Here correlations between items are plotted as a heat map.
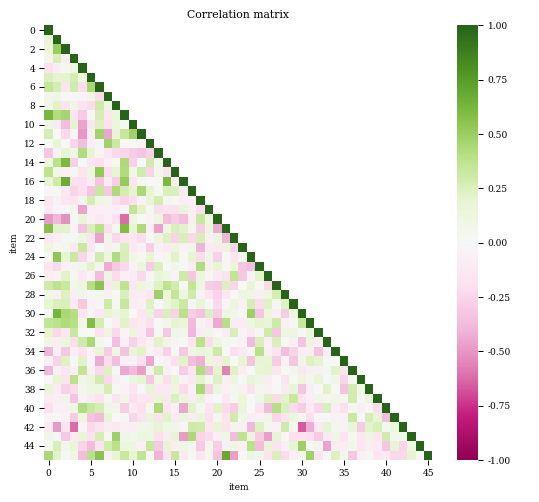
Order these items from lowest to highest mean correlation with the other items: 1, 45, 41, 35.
35, 41, 45, 1
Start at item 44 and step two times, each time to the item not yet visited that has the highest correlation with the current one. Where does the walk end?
1
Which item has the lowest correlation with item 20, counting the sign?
9
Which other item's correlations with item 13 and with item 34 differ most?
28
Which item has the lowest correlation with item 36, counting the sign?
21
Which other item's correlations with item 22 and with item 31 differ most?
45
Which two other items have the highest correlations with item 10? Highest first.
11, 19
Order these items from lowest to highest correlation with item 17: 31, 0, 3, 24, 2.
31, 3, 2, 0, 24
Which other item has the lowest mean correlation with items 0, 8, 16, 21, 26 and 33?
20
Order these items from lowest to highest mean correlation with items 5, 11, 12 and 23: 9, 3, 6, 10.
3, 10, 9, 6
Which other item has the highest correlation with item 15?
6
